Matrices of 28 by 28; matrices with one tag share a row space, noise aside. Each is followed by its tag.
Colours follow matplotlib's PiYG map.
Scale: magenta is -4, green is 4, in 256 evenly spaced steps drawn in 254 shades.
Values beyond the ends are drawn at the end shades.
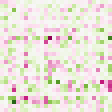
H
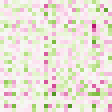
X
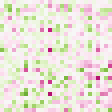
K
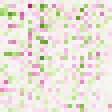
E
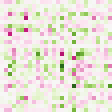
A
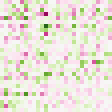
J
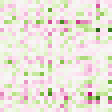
K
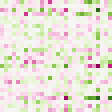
K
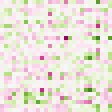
K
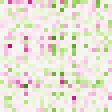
A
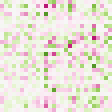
X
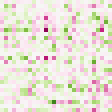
X
